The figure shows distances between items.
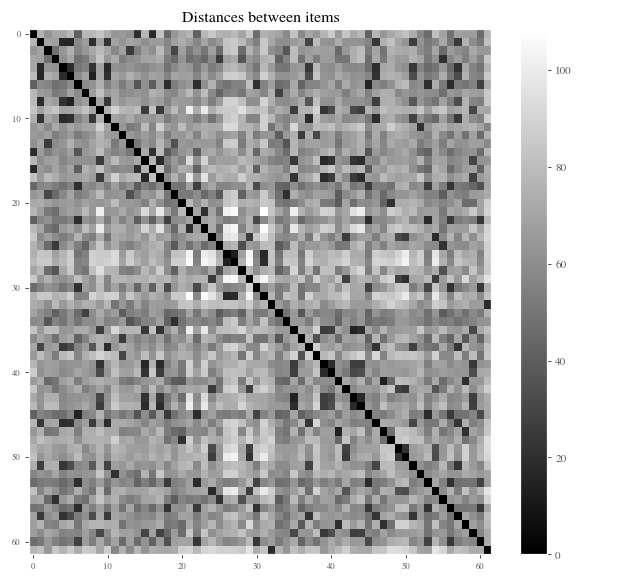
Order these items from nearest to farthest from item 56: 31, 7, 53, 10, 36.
53, 36, 10, 31, 7
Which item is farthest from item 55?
61
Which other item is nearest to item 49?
50
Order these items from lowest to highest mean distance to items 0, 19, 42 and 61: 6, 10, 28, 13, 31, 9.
13, 6, 28, 10, 9, 31
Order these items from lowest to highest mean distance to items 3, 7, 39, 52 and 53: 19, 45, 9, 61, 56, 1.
45, 56, 19, 1, 9, 61
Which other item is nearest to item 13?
2
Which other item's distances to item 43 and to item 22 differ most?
35
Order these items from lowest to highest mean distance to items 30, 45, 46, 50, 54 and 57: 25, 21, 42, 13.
42, 25, 13, 21
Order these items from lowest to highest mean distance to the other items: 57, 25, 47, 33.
33, 57, 25, 47
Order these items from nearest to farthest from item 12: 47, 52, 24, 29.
47, 52, 24, 29
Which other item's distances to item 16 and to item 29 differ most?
0
